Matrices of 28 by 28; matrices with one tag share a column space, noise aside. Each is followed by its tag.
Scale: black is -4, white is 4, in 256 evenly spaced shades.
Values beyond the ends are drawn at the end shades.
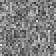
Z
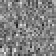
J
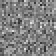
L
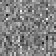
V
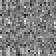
L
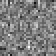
J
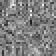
L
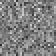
Z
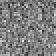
Z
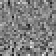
J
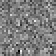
L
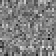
J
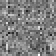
V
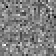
Z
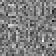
Z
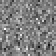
V
